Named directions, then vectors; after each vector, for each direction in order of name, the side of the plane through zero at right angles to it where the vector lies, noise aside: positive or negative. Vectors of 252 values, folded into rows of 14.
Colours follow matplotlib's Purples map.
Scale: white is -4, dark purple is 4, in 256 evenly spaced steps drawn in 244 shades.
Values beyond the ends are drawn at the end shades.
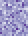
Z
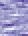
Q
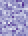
positive, positive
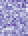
positive, positive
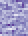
positive, positive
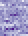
negative, positive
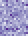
negative, positive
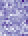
positive, negative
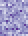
negative, positive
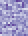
positive, positive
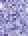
negative, positive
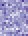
positive, negative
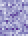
negative, positive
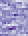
negative, negative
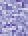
positive, positive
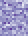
negative, negative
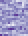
negative, negative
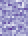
negative, negative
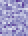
positive, positive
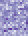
negative, negative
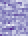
negative, negative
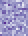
negative, negative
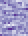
negative, negative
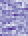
negative, negative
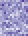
positive, negative
